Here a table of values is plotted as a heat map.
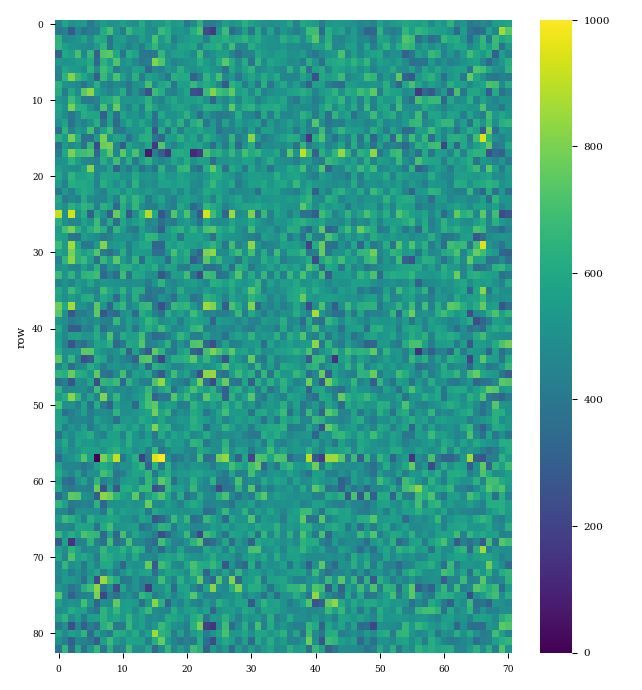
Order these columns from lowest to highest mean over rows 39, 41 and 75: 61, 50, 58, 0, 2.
2, 58, 50, 61, 0
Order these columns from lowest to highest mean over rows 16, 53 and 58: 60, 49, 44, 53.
49, 60, 53, 44
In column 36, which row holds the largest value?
17
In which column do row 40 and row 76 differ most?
40
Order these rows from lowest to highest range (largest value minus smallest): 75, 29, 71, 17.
71, 75, 29, 17
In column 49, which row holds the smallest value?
79
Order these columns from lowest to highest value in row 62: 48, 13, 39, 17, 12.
13, 39, 17, 48, 12
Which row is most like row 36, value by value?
24
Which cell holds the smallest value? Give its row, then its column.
57, 6
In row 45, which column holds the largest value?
26
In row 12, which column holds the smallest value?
7
